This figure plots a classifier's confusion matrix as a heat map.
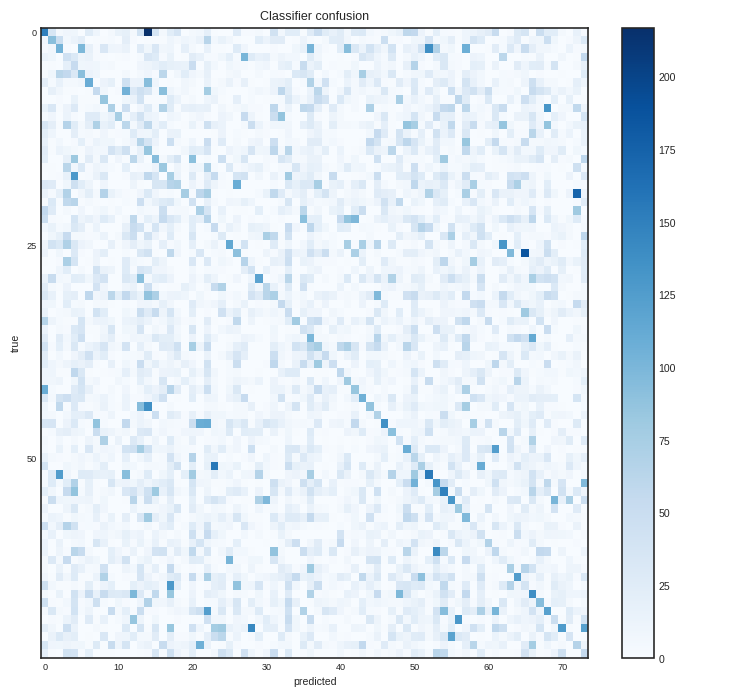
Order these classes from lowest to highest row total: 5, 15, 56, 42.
56, 5, 42, 15
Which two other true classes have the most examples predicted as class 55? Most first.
71, 24
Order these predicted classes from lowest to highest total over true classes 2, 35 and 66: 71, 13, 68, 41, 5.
71, 68, 13, 41, 5
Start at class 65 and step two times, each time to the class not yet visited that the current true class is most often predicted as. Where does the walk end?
4
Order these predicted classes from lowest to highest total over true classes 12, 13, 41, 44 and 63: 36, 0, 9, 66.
9, 0, 66, 36
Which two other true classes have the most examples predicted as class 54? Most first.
68, 15
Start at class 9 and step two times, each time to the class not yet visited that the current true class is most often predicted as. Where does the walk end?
22
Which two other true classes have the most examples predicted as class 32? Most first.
10, 7
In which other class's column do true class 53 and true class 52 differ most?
2
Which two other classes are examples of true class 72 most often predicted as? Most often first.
21, 66
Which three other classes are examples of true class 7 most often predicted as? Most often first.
11, 16, 22
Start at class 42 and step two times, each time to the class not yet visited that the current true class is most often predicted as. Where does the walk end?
14
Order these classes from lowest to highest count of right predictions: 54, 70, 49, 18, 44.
18, 44, 49, 70, 54
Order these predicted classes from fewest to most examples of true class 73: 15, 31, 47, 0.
47, 0, 15, 31
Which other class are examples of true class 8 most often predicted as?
48
